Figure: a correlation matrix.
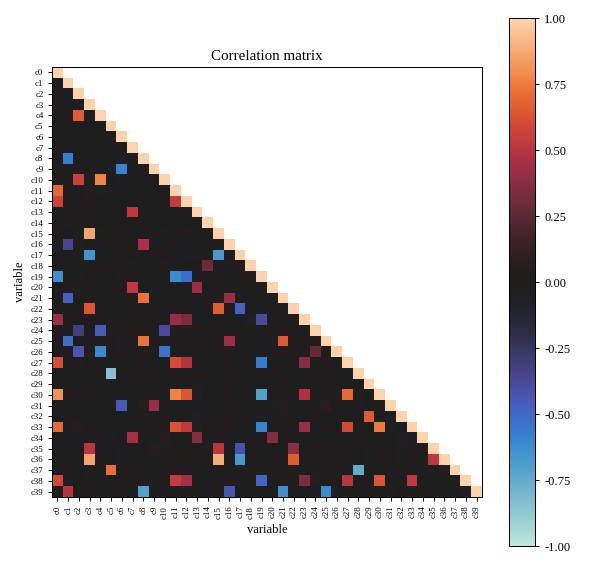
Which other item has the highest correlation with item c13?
c7
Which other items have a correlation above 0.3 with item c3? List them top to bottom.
c15, c22, c35, c36
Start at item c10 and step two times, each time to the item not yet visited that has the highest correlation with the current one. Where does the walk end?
c2
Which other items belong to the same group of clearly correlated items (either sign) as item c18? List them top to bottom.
c14
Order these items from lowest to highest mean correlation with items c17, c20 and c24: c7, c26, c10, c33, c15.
c15, c10, c33, c26, c7
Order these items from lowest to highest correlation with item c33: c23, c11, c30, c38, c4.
c4, c23, c38, c11, c30
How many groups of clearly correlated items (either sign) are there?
9
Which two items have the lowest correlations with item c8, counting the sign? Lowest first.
c39, c1
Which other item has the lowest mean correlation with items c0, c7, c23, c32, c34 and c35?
c19
